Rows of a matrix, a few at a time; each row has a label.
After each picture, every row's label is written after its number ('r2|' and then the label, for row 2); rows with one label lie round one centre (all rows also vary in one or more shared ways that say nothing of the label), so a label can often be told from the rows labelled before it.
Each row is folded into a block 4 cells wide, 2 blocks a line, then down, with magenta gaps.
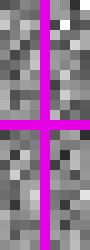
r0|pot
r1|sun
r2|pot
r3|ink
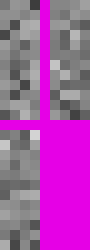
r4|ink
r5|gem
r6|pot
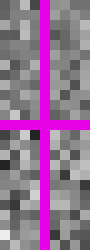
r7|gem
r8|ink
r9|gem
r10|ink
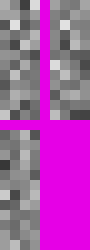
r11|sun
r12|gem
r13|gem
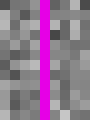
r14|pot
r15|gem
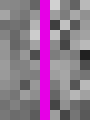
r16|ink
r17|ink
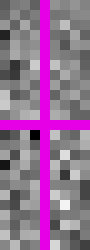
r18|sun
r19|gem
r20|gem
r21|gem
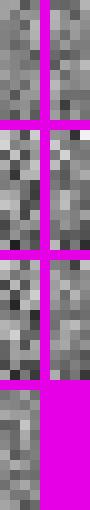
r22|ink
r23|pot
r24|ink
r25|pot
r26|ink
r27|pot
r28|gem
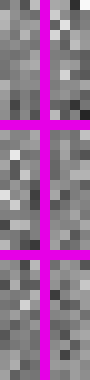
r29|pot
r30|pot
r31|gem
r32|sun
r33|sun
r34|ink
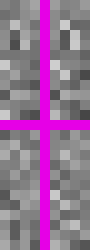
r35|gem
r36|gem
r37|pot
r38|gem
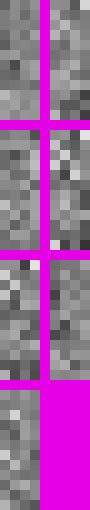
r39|sun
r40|pot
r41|ink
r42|pot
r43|pot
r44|sun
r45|gem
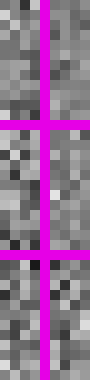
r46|pot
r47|sun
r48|ink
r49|gem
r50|gem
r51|pot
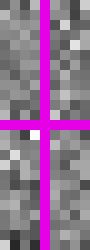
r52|pot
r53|sun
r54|pot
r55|ink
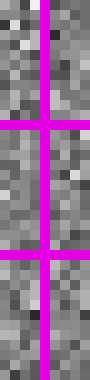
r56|sun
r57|sun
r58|gem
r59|sun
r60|ink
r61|ink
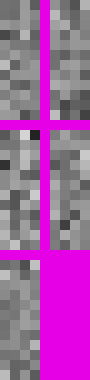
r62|gem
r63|pot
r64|gem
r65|ink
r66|pot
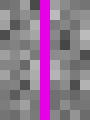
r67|ink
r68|ink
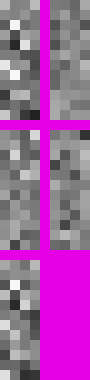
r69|gem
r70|sun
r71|sun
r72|ink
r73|gem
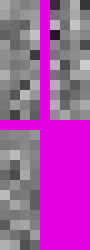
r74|ink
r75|gem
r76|gem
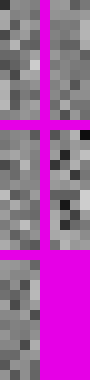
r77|pot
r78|ink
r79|gem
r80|ink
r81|ink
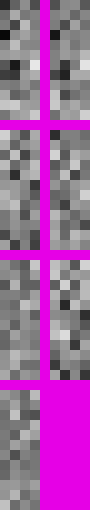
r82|sun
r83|sun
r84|ink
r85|pot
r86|sun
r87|ink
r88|sun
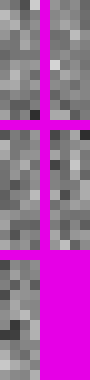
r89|pot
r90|gem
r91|pot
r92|gem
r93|sun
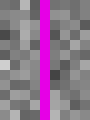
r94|gem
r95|sun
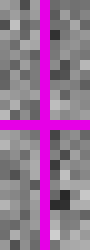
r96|sun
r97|sun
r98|ink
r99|sun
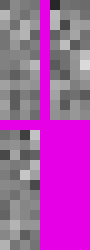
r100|pot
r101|pot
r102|sun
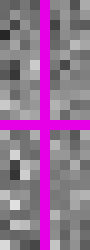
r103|sun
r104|sun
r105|gem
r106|pot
